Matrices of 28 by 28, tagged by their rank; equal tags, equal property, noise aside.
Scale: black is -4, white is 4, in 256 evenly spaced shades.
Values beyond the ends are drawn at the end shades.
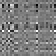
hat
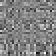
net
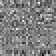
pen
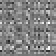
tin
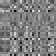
hat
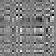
hat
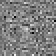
pen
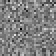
pen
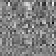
net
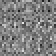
net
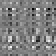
hat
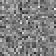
pen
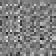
tin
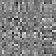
net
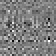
tin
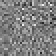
pen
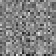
net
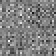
net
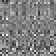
net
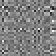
tin
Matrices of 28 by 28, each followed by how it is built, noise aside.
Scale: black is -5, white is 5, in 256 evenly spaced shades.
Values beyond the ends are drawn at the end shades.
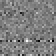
uneven rows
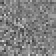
lower triangular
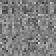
low rank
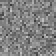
noise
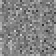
repeating rows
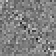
banded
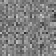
low rank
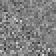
lower triangular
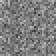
repeating rows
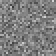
noise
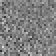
lower triangular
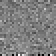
uneven rows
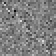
banded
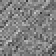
Hankel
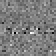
uneven rows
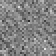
Toeplitz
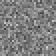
noise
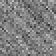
Toeplitz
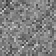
Hankel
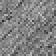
Hankel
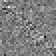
banded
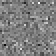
uneven rows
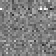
uneven rows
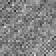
Hankel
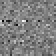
uneven rows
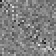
banded
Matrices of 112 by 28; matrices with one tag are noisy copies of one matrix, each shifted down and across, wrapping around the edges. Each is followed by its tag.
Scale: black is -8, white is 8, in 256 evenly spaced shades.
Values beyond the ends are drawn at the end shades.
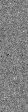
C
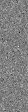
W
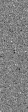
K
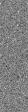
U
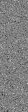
K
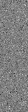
W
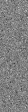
W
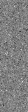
C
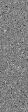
U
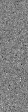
W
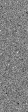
U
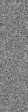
W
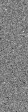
U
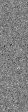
C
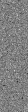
K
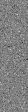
K
